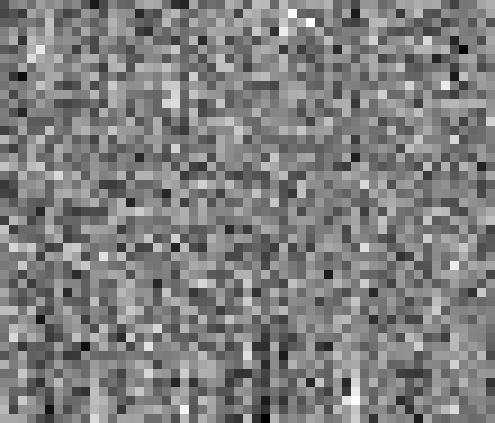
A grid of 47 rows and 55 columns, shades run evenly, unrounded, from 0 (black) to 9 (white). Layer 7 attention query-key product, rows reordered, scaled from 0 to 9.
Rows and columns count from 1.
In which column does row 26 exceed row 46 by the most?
6
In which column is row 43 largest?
40
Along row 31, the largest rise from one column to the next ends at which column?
38
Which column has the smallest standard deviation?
53
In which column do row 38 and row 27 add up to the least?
30
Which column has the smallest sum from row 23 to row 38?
5
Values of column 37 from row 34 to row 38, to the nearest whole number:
4 4 4 5 4
